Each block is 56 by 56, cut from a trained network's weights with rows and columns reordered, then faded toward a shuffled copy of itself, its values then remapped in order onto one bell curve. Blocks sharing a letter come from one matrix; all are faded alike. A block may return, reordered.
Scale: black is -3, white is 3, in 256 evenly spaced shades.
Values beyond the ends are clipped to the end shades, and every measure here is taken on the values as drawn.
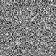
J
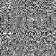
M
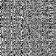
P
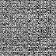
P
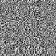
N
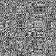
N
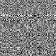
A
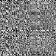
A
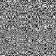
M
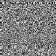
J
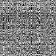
P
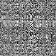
P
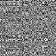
M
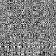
A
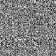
J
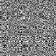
A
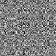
M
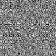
J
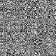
A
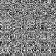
N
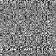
M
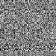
J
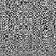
M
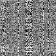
P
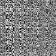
P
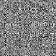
A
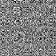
A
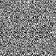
J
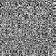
N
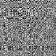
A
